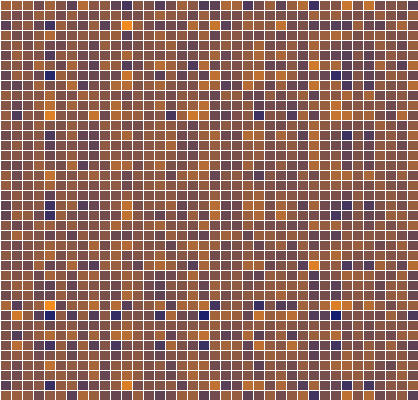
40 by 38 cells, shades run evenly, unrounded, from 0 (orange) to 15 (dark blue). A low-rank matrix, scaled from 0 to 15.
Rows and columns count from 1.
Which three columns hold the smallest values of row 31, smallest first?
5, 31, 32
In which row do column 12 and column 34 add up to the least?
3
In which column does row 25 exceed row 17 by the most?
29
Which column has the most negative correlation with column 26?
1
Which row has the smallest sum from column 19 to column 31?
27
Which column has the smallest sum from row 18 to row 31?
12
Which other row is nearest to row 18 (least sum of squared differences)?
37
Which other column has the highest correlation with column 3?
25
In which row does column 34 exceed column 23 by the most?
39
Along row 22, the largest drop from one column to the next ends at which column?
6
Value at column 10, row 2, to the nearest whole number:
7
